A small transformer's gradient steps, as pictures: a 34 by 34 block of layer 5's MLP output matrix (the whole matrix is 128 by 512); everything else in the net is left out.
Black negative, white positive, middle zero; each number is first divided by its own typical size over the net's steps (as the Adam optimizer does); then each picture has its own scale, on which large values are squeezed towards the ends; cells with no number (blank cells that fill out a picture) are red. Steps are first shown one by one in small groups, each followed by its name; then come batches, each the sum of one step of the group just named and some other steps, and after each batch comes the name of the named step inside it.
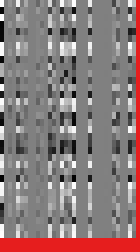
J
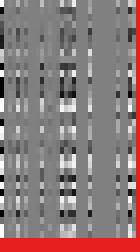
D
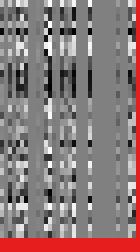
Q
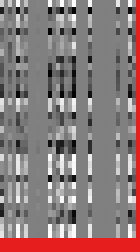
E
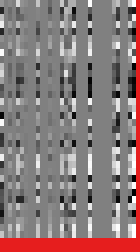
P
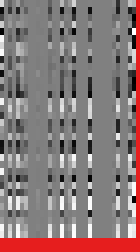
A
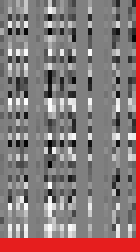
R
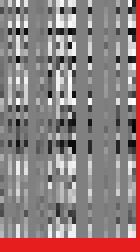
E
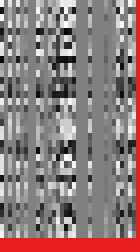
J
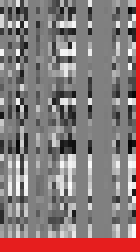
P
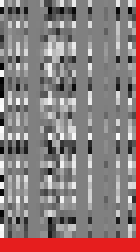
D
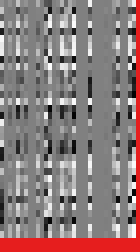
P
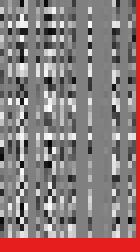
R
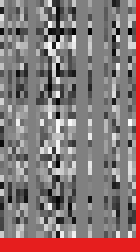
Q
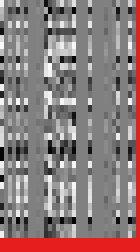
J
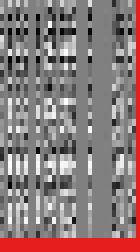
Q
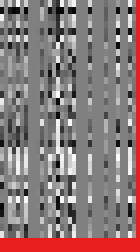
E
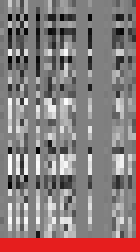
R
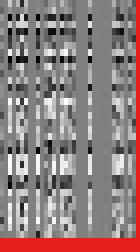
R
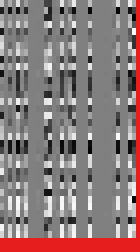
A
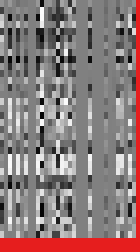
A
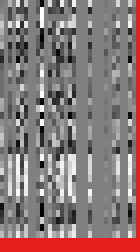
E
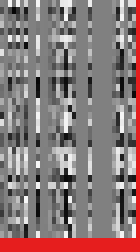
P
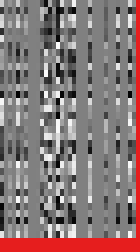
E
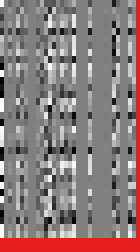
D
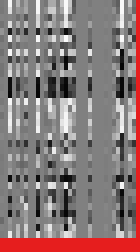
R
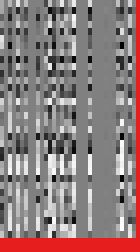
E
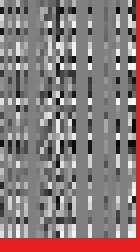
A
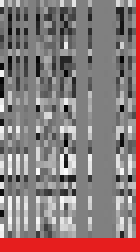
D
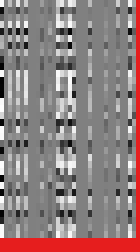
D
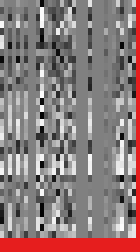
P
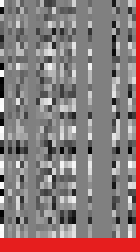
D
